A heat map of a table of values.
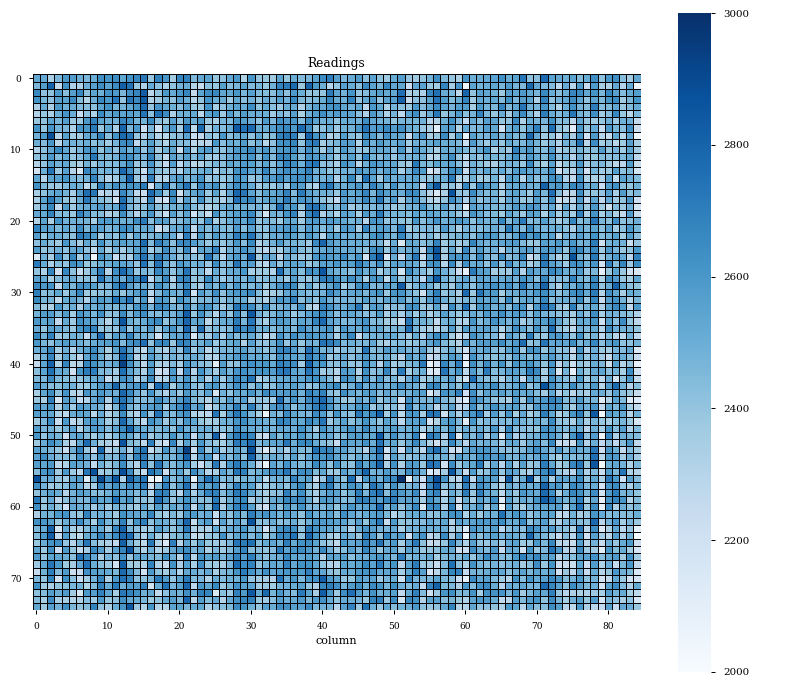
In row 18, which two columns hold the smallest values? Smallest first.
60, 84
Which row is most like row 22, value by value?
67
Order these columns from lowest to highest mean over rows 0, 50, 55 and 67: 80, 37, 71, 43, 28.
43, 37, 80, 71, 28
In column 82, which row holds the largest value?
55
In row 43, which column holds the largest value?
71
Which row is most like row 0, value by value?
37
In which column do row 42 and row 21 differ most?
51
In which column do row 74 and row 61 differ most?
65
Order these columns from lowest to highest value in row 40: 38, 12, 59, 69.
69, 59, 38, 12
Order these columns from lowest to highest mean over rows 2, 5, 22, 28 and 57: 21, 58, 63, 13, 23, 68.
58, 23, 63, 13, 68, 21
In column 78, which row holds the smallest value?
74
